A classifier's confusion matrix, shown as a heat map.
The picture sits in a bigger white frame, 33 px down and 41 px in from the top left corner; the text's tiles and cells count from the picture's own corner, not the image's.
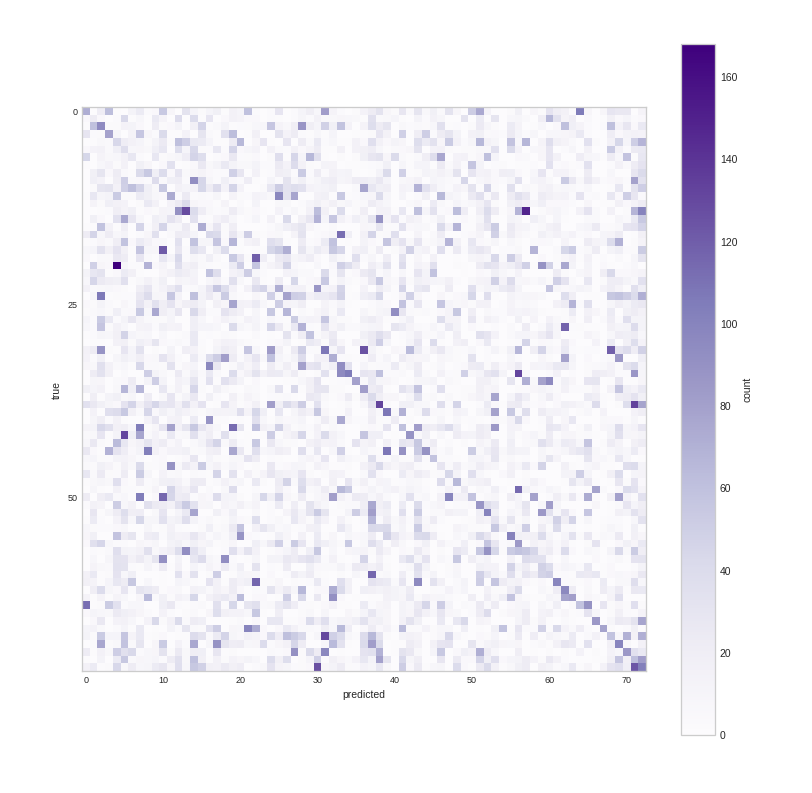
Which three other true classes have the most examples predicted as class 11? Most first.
46, 41, 24
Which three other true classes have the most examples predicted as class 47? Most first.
50, 17, 4
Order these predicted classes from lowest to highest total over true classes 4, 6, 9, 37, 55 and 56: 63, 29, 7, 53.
7, 63, 29, 53
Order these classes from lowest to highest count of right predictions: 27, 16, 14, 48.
14, 16, 27, 48
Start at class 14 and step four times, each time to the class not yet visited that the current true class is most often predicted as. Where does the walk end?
30
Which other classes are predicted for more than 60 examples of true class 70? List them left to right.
27, 31, 38, 51
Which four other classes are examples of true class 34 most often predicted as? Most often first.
56, 33, 71, 38
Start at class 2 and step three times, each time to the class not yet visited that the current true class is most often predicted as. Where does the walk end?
32
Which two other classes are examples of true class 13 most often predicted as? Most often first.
57, 72
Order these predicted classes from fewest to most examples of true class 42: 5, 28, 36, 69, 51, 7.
51, 69, 28, 36, 7, 5
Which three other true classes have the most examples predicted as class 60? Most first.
35, 51, 1
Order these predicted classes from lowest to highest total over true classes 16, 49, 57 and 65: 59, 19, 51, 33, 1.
59, 1, 51, 19, 33
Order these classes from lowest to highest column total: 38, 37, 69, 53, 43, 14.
53, 69, 38, 43, 37, 14
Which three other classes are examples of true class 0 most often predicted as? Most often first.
64, 31, 51
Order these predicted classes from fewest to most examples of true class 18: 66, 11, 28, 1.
11, 1, 66, 28
